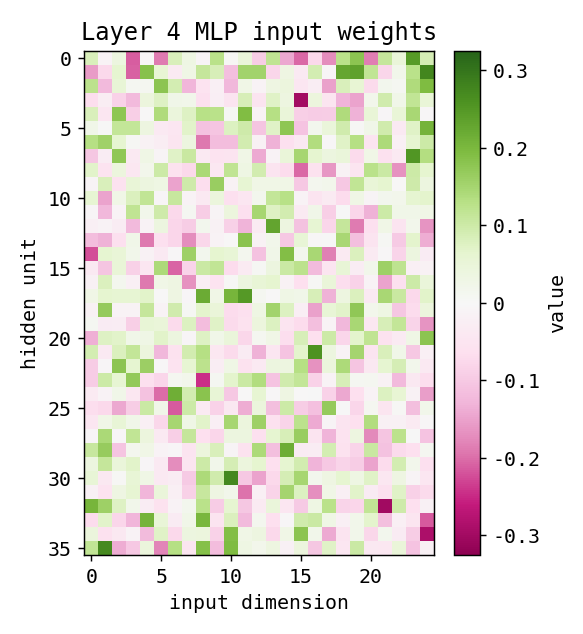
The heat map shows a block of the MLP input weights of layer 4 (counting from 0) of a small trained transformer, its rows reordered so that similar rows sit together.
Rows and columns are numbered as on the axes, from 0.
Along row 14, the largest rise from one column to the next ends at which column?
1
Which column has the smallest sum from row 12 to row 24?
0
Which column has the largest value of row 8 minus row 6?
8
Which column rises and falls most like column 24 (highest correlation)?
23
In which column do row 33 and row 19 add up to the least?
24
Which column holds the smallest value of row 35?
5
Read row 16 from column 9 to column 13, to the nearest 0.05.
-0.05 0 0.05 0.05 0.05
